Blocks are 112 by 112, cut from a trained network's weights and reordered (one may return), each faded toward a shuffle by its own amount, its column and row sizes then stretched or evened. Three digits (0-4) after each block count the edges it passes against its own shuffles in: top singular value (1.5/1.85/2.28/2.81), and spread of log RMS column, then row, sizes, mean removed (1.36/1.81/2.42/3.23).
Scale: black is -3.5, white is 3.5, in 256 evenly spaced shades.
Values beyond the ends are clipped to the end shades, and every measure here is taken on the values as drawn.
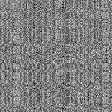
4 1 0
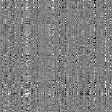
3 4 2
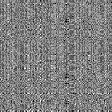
4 2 2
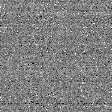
1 2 0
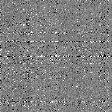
2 3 3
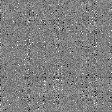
0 3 1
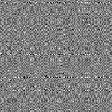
4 1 3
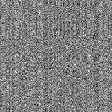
3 0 0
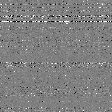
3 0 4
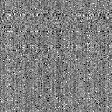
3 1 2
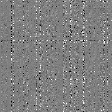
1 4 2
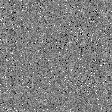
0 1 1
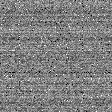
2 0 0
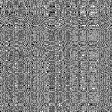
4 2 3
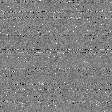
0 0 3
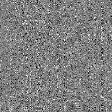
2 3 1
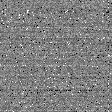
1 0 1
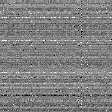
4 1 3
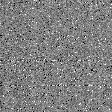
1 0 1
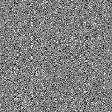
2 2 0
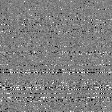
2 0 4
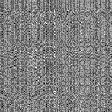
4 2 1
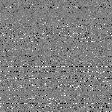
1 0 4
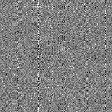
3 3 0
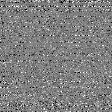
0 0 4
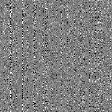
2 4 0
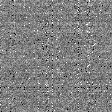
1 3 0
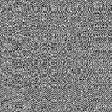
4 1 1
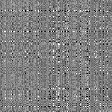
4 4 3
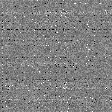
1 2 2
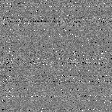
0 1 3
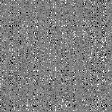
1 4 3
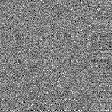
3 0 1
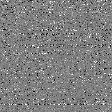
0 1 4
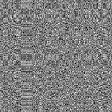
4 1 2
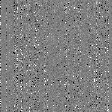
0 4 1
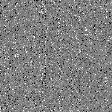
0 2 0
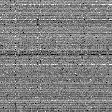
4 0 3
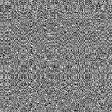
4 2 2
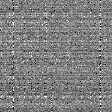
3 3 0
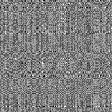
4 0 3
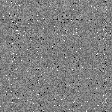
0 2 1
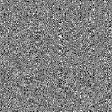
3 3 1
